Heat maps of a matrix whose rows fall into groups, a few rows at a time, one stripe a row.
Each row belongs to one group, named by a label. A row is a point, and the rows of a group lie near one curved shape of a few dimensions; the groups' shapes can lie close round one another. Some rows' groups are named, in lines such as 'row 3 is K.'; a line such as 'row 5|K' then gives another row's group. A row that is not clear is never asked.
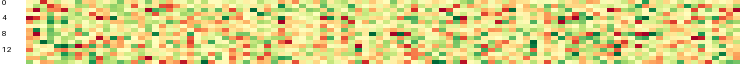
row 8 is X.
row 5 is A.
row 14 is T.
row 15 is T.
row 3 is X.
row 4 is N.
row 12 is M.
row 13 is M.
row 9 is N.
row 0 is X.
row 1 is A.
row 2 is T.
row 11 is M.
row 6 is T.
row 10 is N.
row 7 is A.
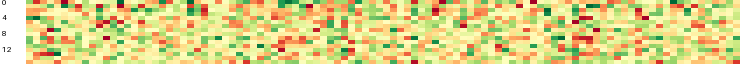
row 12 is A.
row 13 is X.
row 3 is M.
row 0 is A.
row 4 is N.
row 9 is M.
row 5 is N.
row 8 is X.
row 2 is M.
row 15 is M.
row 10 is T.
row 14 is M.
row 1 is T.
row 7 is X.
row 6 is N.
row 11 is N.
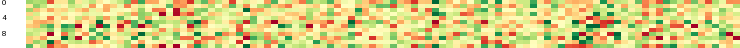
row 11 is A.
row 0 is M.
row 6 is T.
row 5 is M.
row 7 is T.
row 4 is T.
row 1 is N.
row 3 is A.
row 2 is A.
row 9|M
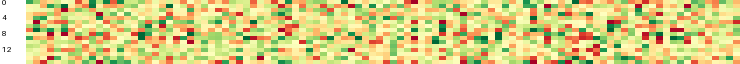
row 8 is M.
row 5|T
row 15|N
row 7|A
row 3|N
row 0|N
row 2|A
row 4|N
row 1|A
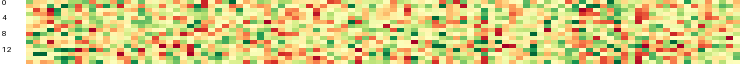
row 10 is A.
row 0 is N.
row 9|X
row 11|A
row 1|T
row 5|M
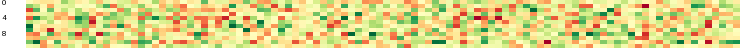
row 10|T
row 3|M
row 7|A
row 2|A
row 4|A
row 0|T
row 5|N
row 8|T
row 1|N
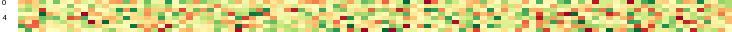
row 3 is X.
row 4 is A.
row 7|X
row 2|M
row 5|N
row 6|A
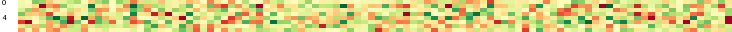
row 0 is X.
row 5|T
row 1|M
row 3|A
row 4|M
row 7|M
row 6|A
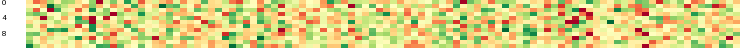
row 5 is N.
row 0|N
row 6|N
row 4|X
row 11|N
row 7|A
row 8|N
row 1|A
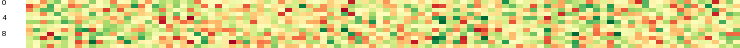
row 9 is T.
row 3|A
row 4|A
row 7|A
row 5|T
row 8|M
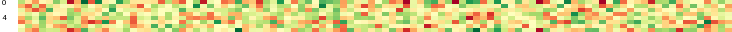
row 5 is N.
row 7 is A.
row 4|A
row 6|A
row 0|N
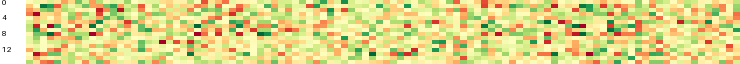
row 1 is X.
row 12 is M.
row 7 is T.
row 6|X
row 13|X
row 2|N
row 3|T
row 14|T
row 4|N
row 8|X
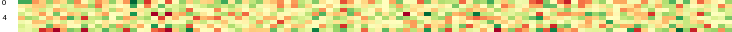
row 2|A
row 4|A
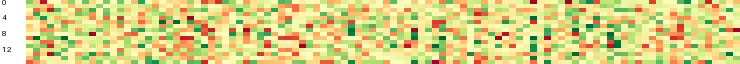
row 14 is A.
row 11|M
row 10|M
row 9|A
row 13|X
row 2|X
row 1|T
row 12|A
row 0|N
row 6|T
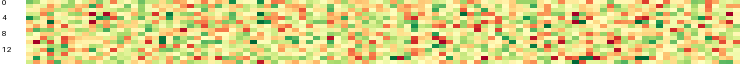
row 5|X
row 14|X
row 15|X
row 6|M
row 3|X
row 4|N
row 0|N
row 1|M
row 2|T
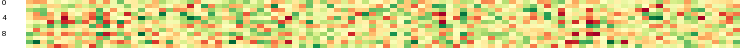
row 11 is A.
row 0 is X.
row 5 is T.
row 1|M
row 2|N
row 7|T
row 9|N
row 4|M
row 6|T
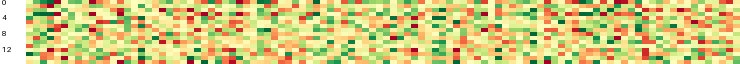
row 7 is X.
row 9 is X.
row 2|A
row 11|A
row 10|A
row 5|N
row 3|X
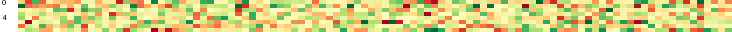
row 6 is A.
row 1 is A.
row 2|M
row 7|A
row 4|N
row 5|X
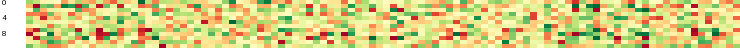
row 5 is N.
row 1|T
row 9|X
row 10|A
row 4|N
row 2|X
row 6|X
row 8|N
